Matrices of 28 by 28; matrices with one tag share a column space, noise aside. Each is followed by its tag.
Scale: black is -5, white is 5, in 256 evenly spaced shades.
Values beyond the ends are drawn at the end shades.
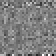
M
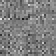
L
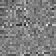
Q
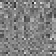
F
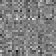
L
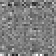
M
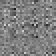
Q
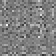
Q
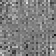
L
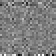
M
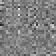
Q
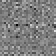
Q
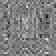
F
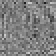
F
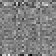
M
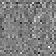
F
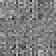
L
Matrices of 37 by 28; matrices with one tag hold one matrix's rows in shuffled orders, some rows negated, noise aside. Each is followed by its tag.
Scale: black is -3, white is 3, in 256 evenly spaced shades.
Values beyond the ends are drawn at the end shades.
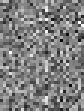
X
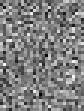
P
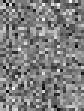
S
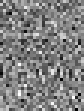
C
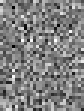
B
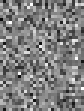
P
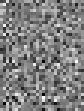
S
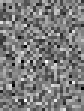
B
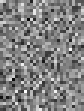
B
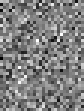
C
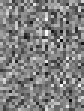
X
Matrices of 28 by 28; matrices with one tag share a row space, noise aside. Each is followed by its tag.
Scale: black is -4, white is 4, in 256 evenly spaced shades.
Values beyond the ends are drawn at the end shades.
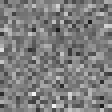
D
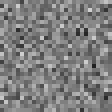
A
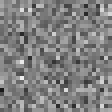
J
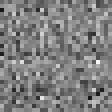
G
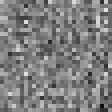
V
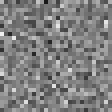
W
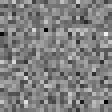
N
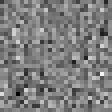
V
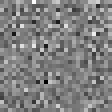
G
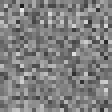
V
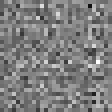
G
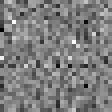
W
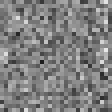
V
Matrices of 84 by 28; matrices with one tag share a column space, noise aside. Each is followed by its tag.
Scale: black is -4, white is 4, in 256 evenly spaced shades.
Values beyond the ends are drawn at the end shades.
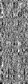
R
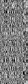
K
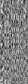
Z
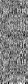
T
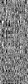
Z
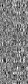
K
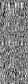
R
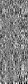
T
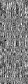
R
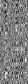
K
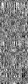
R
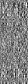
R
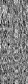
Z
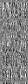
R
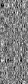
K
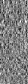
Z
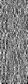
T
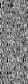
K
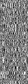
K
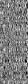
K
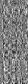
T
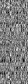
K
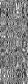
R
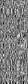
T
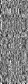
T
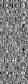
K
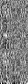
T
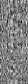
Z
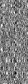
K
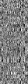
K
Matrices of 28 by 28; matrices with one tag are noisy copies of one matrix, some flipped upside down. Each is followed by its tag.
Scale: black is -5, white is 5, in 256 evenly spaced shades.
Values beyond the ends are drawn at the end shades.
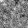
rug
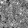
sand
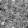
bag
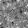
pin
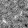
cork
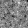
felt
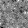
pin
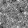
pin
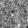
felt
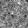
felt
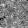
bag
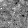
rug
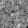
felt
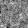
sand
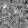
cork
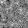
sand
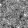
pin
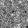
felt
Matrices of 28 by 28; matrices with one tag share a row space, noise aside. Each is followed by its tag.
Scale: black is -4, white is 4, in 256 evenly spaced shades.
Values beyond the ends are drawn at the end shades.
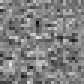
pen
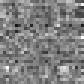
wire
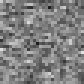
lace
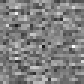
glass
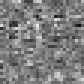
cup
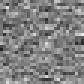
wire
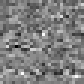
glass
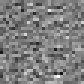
cup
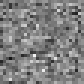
pen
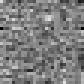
lace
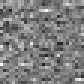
wire
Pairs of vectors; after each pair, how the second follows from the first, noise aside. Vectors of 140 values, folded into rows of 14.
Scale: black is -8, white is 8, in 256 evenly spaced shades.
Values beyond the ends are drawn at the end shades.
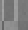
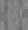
wrapped around, negated, shrunk.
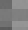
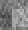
wrapped around, scaled up.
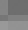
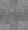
wrapped around, negated, shrunk.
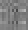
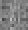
reversed, negated.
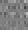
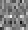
wrapped around, scaled up.
